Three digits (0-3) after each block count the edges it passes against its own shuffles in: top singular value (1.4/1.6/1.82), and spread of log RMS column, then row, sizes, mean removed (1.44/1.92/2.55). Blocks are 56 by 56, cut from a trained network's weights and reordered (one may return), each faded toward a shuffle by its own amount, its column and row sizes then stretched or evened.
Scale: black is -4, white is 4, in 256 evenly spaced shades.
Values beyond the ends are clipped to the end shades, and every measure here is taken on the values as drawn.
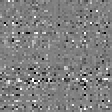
1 2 3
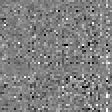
0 2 2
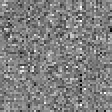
2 1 0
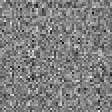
3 1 0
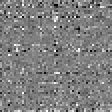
0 2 3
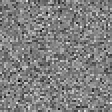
0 0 0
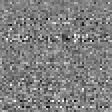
1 0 3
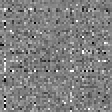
1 2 2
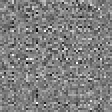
3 2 2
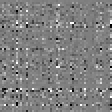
2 3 3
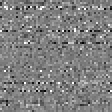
1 0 3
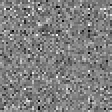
0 2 1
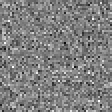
1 1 2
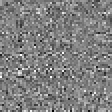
2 1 2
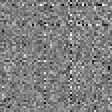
3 2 1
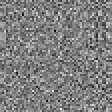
3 1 0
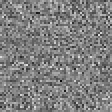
2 0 2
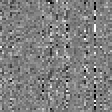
3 3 1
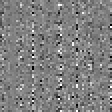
0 3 1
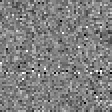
2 1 0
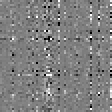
2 3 2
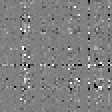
2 3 2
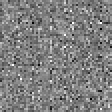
0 2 1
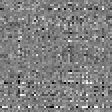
1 2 3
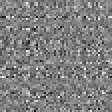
3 1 3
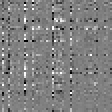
3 3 2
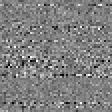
2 0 3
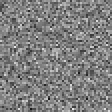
2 0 0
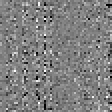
2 3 1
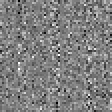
0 3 0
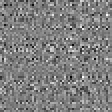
3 2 3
